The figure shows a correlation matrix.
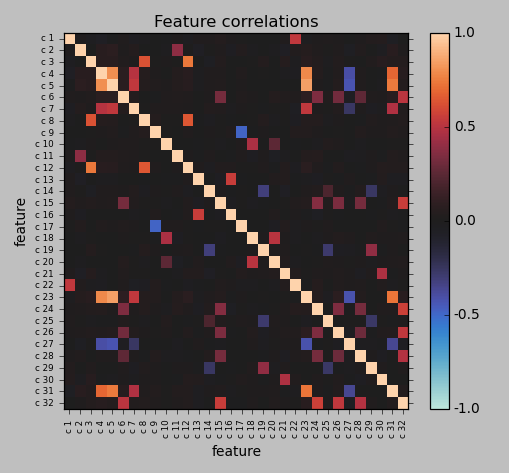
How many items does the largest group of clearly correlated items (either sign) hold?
6
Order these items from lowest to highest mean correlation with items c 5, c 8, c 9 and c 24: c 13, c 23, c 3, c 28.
c 13, c 28, c 3, c 23
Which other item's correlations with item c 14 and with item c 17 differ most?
c 9
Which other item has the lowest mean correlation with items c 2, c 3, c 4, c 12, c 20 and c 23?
c 27
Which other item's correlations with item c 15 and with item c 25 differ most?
c 32
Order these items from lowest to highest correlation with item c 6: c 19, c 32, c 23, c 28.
c 19, c 23, c 28, c 32
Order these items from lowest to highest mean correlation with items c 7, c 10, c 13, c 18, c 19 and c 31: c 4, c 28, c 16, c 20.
c 28, c 16, c 20, c 4
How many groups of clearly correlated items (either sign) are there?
10
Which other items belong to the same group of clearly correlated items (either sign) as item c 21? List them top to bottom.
c 30
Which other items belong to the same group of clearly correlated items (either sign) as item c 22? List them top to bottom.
c 1
